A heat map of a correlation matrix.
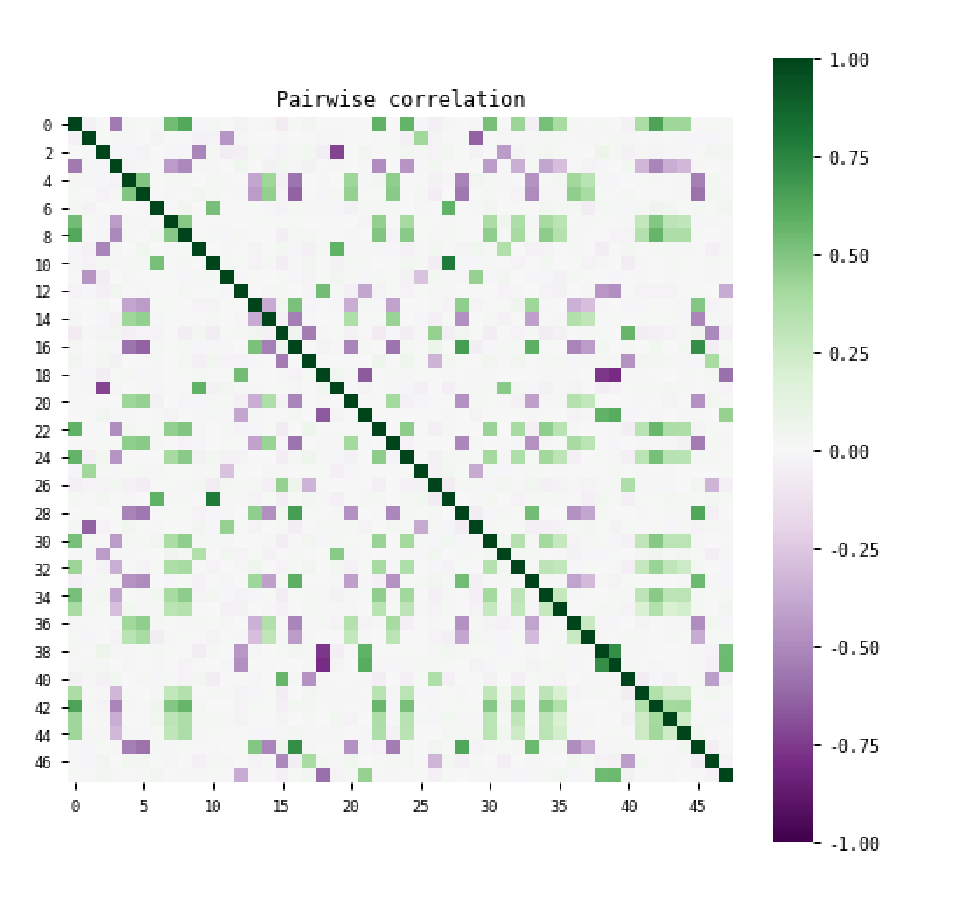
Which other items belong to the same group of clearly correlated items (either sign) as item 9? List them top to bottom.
2, 19, 31
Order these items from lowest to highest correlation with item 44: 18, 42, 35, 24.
18, 35, 24, 42
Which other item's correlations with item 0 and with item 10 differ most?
27
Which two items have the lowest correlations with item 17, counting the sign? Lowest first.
15, 40
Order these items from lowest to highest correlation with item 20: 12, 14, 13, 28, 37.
28, 13, 12, 37, 14
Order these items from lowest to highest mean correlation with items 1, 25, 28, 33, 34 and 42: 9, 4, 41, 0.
4, 9, 41, 0
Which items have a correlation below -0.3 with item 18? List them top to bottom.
21, 38, 39, 47
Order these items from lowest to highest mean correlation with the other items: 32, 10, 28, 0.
28, 10, 32, 0
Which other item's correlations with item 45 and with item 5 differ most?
16
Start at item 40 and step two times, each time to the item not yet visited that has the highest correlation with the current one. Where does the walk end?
26
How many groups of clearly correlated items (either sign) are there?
7
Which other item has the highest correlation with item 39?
38
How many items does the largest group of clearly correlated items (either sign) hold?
14
